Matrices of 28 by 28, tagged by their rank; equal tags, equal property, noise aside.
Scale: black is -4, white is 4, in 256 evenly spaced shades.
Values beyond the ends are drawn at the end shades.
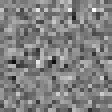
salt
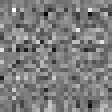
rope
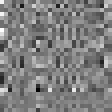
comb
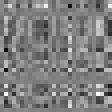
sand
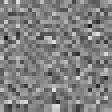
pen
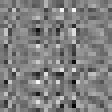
sand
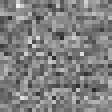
salt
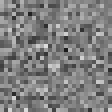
pen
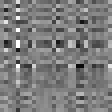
sand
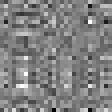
comb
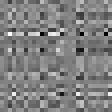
sand
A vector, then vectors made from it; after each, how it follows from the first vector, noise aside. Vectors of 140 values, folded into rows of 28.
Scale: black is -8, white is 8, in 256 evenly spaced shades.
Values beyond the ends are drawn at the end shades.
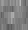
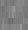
wrapped around, shrunk.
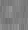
wrapped around, shrunk.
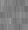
wrapped around, shrunk.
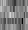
wrapped around, negated, scaled up.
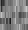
wrapped around, negated, scaled up.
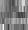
wrapped around, scaled up.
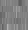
reversed, partly zeroed.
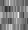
wrapped around, scaled up.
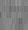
wrapped around, negated, shrunk.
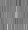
reversed, partly zeroed.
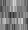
wrapped around, scaled up.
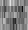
wrapped around, negated, scaled up.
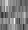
wrapped around, scaled up.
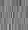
sign-scrambled.
